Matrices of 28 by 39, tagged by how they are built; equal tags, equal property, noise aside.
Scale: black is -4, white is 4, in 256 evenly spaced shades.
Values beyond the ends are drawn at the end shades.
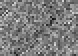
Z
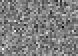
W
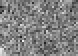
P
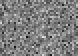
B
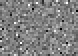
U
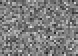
W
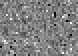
U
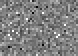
U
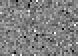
U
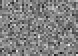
W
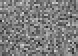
W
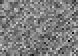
Z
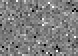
U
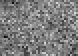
P
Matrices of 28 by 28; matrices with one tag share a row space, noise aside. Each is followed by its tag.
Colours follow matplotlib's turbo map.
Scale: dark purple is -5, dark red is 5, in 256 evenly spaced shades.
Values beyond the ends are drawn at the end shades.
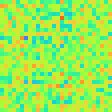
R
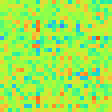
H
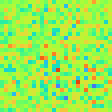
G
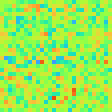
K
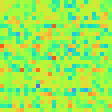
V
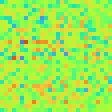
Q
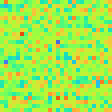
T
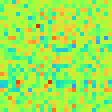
K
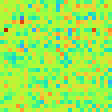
T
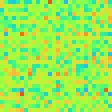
T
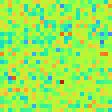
R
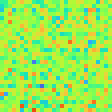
Q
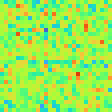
G
